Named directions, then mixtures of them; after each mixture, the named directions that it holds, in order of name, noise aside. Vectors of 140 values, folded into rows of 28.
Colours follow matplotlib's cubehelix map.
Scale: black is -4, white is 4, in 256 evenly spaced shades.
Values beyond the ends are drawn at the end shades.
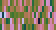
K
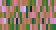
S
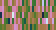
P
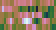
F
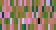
F, K.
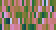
K, P.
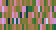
P, S.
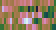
F.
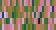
K.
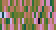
K.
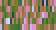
K, P.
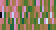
K, P, S.
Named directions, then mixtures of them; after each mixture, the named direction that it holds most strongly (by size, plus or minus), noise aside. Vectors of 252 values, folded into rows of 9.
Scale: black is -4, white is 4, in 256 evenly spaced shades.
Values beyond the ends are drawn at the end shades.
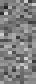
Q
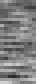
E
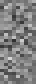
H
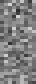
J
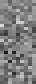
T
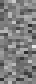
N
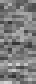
E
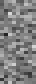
N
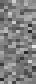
N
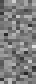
N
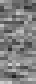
E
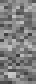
H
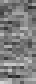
E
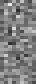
J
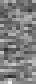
E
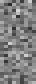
J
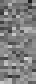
J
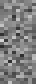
T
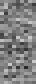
Q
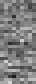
E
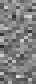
H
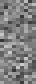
Q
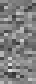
H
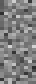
N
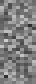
H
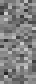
Q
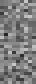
Q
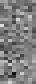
T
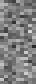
N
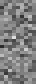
H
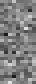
T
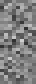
H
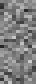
H
